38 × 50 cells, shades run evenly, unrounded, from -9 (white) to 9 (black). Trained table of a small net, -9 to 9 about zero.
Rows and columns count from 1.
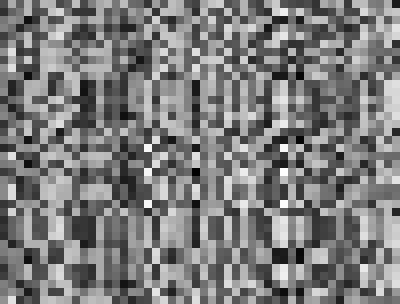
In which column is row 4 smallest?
50
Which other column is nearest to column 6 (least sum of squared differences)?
27
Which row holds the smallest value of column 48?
37
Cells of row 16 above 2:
20
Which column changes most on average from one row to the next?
36
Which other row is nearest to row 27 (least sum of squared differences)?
17
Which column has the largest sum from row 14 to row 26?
16
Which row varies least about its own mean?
6
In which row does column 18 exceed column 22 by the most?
8
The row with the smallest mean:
9
